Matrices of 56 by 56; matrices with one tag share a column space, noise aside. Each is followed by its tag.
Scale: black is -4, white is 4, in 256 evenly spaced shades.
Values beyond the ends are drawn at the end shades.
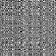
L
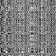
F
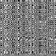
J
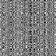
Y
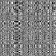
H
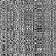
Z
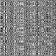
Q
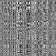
H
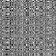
L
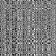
Z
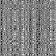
Z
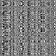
Q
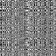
L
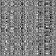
Q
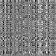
J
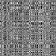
H
